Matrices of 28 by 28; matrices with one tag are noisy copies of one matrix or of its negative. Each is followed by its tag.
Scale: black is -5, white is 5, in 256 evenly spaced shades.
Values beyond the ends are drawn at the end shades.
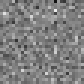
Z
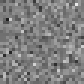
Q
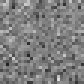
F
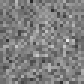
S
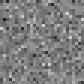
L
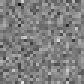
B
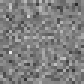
Q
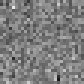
F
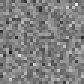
Q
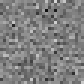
Z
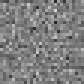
Z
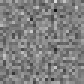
Z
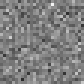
L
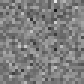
Z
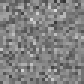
Z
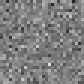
L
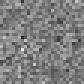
B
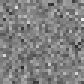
L
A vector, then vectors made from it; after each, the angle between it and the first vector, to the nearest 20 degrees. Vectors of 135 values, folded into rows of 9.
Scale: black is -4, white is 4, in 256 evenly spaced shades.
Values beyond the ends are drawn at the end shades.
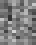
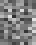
140 degrees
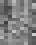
40 degrees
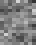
80 degrees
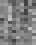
160 degrees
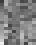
100 degrees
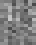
140 degrees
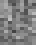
160 degrees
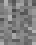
140 degrees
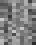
40 degrees
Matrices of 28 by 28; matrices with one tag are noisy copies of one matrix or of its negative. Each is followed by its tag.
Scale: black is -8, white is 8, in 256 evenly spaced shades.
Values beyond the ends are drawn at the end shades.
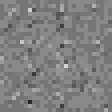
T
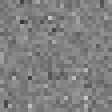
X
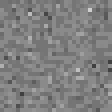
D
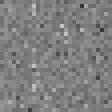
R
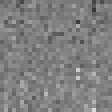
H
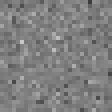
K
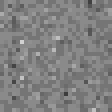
K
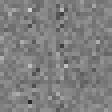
T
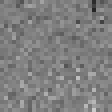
H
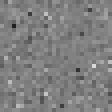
D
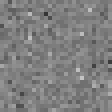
D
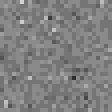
X
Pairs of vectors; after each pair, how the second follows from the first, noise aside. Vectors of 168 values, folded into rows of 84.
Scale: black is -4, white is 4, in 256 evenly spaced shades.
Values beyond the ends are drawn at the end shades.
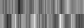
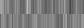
wrapped around, shrunk.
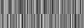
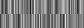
wrapped around, negated.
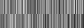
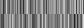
sign-scrambled.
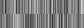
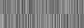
reversed, shrunk.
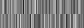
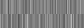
wrapped around, shrunk.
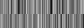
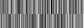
sign-scrambled.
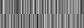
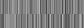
reversed, shrunk.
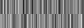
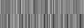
wrapped around, shrunk.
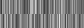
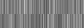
reversed, shrunk.
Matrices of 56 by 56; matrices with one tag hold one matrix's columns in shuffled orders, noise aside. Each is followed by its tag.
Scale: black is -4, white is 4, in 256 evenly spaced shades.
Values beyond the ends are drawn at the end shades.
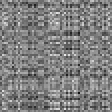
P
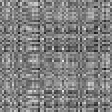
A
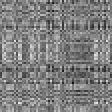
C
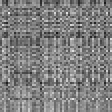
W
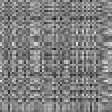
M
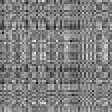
C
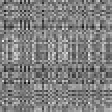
C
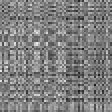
M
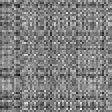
P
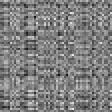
P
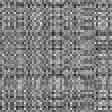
P
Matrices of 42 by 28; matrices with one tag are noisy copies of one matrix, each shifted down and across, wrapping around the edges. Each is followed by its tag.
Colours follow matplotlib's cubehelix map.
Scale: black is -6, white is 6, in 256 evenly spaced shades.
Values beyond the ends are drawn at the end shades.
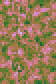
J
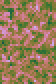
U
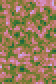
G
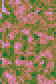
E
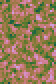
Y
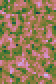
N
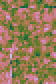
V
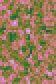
Y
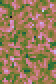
Y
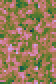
Y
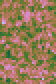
G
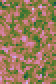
Y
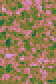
G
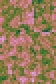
V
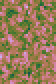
Y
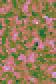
N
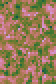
E
